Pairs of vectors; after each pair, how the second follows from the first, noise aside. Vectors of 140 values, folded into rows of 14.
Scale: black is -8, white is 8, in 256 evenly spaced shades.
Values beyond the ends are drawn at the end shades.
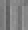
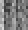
wrapped around, negated, scaled up.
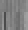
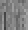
copied.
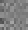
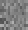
copied.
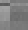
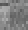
copied.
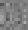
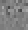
reversed, partly zeroed.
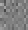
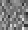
reversed, negated, scaled up.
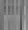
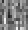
wrapped around, negated, scaled up.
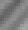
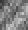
reversed, negated, scaled up.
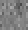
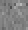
negated, partly zeroed.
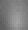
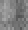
wrapped around.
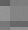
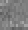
negated, partly zeroed.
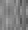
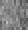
copied.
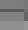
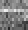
negated, scaled up.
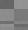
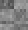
copied.
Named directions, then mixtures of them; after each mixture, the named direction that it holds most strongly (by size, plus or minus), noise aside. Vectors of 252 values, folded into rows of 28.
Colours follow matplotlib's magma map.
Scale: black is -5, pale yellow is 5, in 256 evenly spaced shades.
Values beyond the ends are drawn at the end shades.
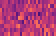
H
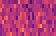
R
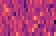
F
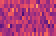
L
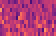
R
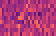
H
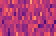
F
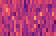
F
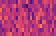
R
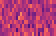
R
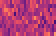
F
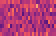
L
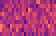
L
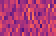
R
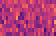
R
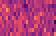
F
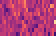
F
